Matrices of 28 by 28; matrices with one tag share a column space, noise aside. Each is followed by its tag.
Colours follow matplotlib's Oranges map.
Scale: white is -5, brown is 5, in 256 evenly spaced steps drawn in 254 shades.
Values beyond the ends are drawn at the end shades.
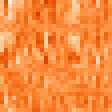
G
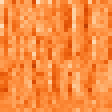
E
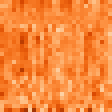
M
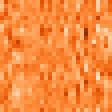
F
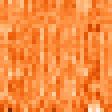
M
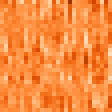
G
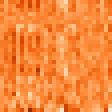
M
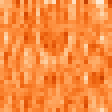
G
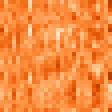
F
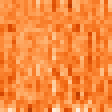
M
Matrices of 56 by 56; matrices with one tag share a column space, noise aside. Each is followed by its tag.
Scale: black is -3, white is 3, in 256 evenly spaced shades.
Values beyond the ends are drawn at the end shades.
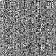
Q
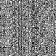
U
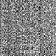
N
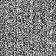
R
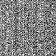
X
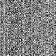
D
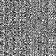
D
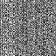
D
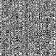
X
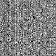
X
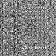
Q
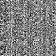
D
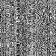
R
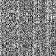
R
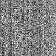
R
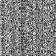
N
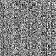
Q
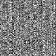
X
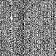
X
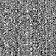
R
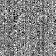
R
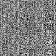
X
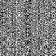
D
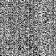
D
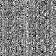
U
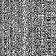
D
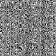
Q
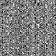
Q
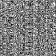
Q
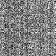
Q
